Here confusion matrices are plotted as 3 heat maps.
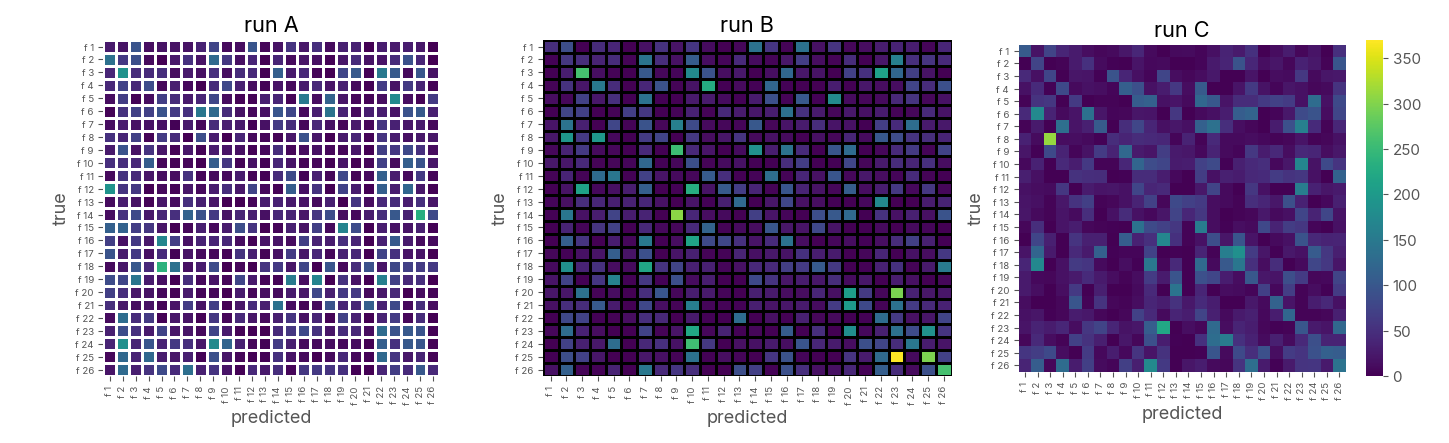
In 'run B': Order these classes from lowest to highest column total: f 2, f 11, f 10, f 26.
f 11, f 26, f 2, f 10
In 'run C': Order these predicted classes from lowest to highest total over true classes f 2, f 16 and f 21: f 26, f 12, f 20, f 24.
f 20, f 24, f 26, f 12
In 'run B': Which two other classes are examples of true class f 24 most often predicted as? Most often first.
f 10, f 5
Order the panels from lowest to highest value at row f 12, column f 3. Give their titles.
run C, run A, run B
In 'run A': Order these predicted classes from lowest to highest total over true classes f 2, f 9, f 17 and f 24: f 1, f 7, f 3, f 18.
f 18, f 7, f 3, f 1
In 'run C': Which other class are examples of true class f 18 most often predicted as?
f 2
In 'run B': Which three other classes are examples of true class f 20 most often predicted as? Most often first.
f 23, f 3, f 8
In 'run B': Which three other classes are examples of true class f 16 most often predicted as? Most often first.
f 10, f 7, f 2
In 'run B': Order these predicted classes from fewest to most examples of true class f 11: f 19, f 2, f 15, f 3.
f 3, f 2, f 19, f 15
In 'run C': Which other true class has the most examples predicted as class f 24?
f 5
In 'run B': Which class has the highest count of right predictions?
f 25
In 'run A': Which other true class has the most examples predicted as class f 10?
f 24
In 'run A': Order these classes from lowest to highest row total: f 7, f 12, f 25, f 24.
f 7, f 25, f 12, f 24
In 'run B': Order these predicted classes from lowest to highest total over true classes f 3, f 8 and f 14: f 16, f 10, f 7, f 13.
f 13, f 16, f 7, f 10
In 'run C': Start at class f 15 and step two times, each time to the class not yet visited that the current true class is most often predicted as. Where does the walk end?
f 23
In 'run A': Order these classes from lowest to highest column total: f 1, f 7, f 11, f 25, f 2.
f 11, f 7, f 1, f 25, f 2
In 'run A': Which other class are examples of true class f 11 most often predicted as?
f 22
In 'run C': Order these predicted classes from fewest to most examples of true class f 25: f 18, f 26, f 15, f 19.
f 15, f 19, f 18, f 26
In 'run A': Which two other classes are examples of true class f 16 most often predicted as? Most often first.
f 5, f 23
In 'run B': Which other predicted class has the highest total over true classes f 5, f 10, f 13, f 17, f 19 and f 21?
f 7
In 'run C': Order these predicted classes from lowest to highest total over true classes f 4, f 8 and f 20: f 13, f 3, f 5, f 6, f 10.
f 6, f 5, f 10, f 13, f 3
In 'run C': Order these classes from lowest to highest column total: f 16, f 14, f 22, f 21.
f 14, f 21, f 22, f 16
